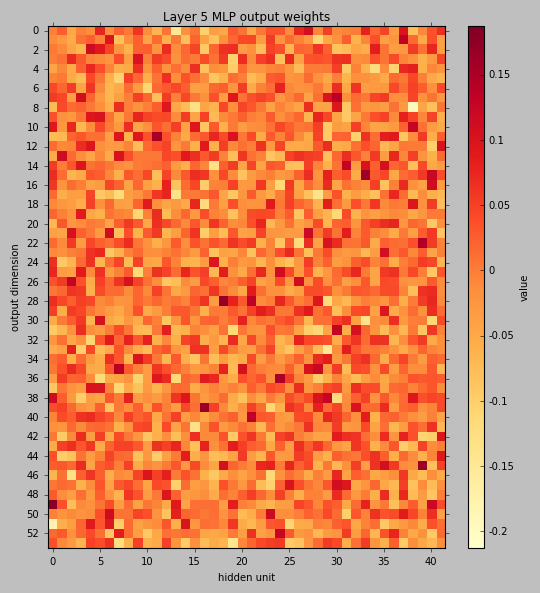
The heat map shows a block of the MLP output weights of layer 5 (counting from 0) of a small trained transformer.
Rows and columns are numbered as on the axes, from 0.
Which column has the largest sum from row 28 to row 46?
32
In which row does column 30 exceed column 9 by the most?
31
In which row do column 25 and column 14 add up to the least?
53
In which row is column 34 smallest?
4
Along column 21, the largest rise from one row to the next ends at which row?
52
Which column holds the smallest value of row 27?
38
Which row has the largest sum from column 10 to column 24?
28
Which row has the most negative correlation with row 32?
6
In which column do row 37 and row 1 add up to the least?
7
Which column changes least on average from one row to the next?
20
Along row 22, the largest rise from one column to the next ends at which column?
27
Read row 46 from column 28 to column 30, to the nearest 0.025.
0 -0.025 0.075
